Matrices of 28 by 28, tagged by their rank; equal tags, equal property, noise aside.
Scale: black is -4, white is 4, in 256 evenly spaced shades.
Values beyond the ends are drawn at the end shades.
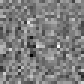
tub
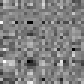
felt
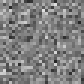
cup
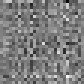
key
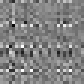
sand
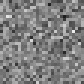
cup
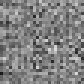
cup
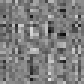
felt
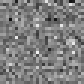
cup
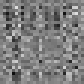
felt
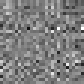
key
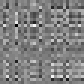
sand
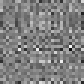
felt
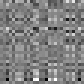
sand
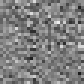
tub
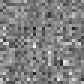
tub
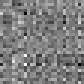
felt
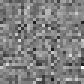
tub
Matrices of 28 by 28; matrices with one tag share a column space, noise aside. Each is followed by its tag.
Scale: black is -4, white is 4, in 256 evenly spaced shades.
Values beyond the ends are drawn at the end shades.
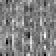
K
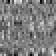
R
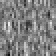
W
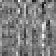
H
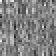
H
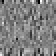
R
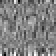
R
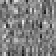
H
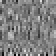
R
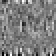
R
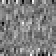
R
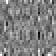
R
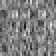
W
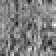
K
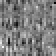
K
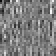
H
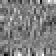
R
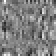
R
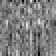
H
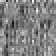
H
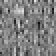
H
